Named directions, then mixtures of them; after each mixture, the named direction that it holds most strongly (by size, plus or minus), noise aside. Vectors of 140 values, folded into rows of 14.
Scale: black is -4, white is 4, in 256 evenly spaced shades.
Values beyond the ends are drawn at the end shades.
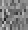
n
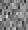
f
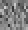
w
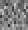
w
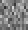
w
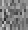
n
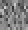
w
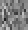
n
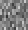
f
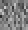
w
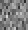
f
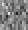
n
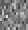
f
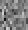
n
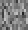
n
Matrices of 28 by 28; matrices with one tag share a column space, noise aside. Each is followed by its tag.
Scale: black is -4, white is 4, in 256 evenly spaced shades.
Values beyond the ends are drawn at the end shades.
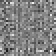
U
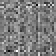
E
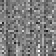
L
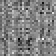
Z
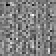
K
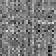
L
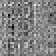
K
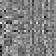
L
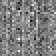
Z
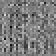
K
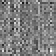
U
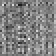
K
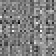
L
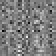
L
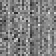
Z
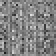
K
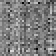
U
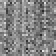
U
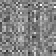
E
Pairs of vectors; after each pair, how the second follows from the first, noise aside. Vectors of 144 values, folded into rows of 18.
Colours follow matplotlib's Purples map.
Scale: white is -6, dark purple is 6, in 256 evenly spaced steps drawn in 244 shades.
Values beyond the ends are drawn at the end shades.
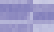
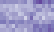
negated.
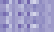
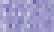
negated, partly zeroed.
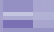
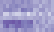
copied.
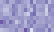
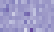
negated, partly zeroed.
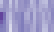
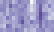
wrapped around, negated.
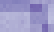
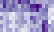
scaled up.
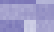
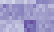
negated.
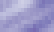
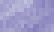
shrunk.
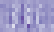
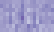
shrunk.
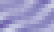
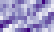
scaled up.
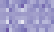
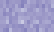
shrunk.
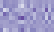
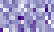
scaled up.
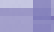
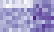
scaled up.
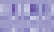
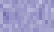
wrapped around, shrunk.
